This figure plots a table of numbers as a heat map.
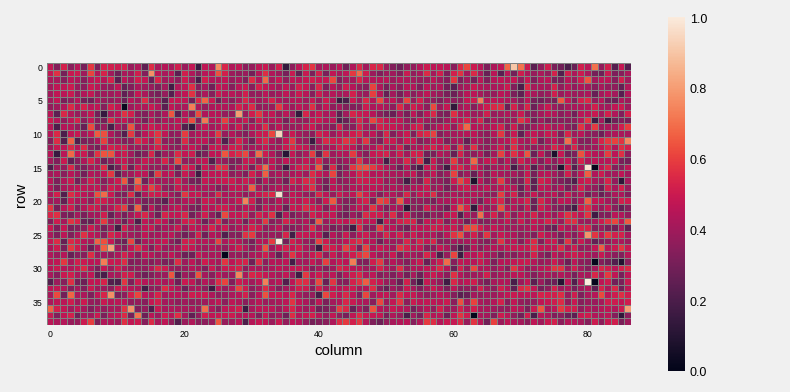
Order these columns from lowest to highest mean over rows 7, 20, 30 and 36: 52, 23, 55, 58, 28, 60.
55, 60, 58, 23, 52, 28
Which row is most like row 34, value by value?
27
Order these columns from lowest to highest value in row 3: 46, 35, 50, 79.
50, 46, 79, 35
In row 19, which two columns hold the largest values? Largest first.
34, 8
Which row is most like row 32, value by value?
15
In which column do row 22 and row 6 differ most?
21
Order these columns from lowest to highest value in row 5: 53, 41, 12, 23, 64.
12, 41, 53, 23, 64
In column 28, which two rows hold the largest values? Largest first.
7, 31
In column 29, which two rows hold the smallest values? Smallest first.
36, 38
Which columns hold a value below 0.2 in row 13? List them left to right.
1, 35, 75
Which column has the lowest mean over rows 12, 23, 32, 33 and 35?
81
